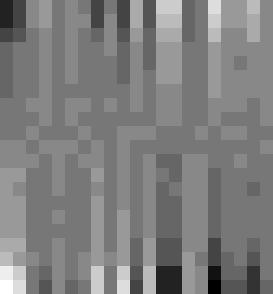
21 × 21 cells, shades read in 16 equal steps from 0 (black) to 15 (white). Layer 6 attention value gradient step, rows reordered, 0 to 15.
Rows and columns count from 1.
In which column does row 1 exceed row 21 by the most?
17
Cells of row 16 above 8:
4
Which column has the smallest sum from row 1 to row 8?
1
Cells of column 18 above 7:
9
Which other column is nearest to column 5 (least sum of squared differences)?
16
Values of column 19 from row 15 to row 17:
7 7 7
